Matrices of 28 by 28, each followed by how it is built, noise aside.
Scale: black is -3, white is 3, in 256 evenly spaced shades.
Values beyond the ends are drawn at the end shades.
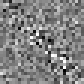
banded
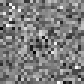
block diagonal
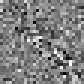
banded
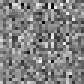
low rank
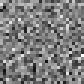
repeating columns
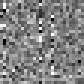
uneven columns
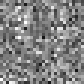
low rank
